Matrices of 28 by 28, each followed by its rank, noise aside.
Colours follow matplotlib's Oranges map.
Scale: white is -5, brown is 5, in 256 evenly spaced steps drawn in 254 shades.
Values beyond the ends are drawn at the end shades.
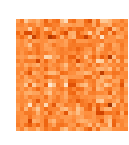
four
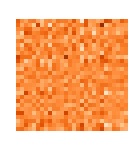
four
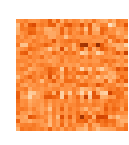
four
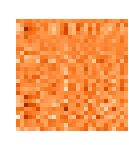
three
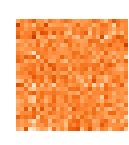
six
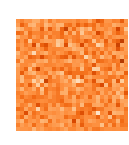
eight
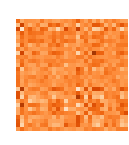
two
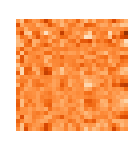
three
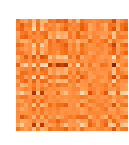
two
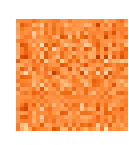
four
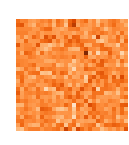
six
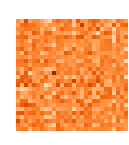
eight
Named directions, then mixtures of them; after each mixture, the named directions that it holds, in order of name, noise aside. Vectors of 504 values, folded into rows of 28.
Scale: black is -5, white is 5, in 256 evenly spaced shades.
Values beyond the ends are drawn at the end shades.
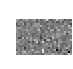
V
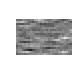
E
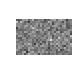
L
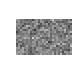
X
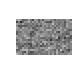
E, L, X.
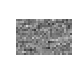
E, L, X.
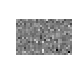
V.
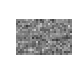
E, V, X.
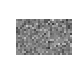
L, X.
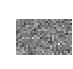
V, X.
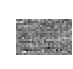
E, L, V.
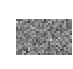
L.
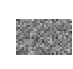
L, V, X.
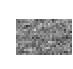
E, X.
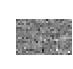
E, V.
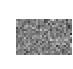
L, V, X.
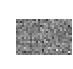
E, V, X.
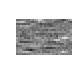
E.
